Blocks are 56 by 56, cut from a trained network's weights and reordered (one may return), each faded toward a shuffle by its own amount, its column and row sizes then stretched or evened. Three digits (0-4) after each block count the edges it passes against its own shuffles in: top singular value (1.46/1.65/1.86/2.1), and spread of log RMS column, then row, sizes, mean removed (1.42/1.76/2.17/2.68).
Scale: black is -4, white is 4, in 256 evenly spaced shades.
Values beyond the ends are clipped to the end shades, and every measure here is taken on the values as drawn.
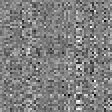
4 4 2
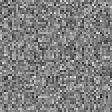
3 1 1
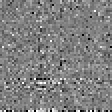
3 0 3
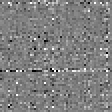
1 2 3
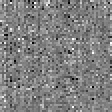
0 2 2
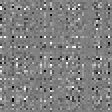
0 4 4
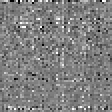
1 0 4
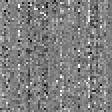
1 4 0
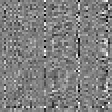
3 4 2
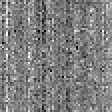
4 3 1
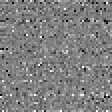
0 1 3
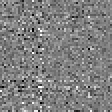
1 3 3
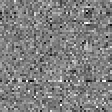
3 1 1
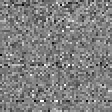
0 0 3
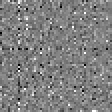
2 3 1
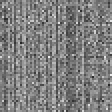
4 0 0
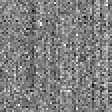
2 0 0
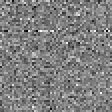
1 0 1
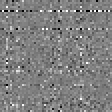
2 2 3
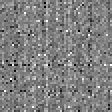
1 1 2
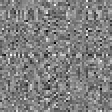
4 3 1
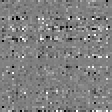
0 2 4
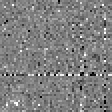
3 1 1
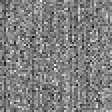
2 0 0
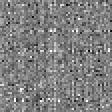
2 0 3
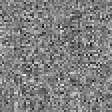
2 1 2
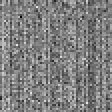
4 0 0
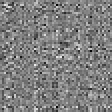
3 3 3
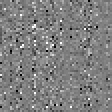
0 4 1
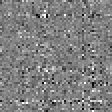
2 3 3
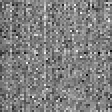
2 0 1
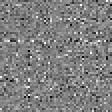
1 1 2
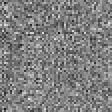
2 1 1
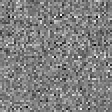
1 0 2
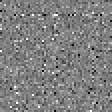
0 2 0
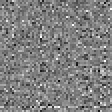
2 2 0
